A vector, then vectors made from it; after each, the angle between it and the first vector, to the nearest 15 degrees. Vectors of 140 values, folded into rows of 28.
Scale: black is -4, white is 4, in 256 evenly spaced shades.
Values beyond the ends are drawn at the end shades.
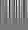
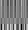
105 degrees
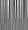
15 degrees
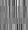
45 degrees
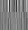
45 degrees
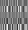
75 degrees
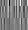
45 degrees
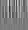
30 degrees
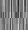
105 degrees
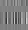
90 degrees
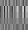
75 degrees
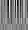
165 degrees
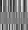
75 degrees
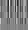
150 degrees
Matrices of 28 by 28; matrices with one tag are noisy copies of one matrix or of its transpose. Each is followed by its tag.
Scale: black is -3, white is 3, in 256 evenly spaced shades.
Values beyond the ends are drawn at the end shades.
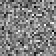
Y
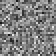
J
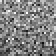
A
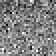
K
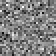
J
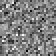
J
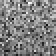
A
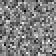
J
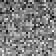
K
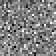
Y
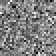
J
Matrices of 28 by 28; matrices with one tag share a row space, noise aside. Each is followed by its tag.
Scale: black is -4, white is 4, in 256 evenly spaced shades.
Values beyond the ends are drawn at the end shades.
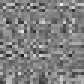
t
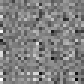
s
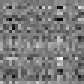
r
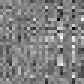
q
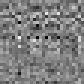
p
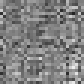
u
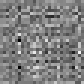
p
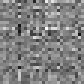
p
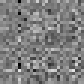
p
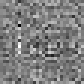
p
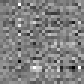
p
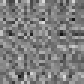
t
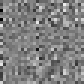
s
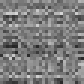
r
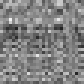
r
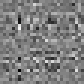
p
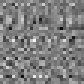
t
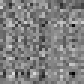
t
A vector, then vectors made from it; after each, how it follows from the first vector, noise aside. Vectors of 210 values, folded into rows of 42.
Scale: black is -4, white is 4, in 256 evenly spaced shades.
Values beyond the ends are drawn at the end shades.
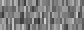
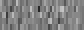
reversed, negated, partly zeroed.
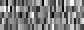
wrapped around, negated, scaled up.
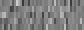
reversed, negated, partly zeroed.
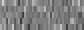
partly zeroed.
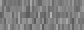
wrapped around, shrunk.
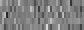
reversed, negated, partly zeroed.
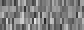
negated.
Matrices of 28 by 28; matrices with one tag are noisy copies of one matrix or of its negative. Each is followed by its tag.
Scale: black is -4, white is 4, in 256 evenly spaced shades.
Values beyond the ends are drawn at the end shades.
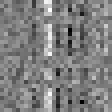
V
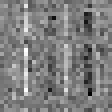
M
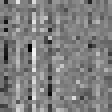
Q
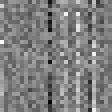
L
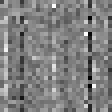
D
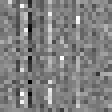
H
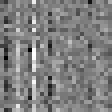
Q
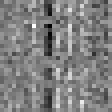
V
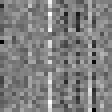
L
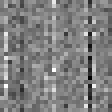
D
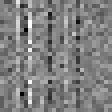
H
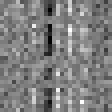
V
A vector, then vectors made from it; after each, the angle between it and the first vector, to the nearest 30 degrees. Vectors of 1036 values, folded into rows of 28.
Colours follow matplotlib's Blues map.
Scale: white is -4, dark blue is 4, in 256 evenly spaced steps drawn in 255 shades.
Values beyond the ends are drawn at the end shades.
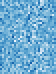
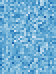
30 degrees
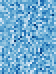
150 degrees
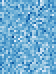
30 degrees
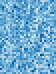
60 degrees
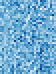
150 degrees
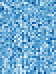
60 degrees
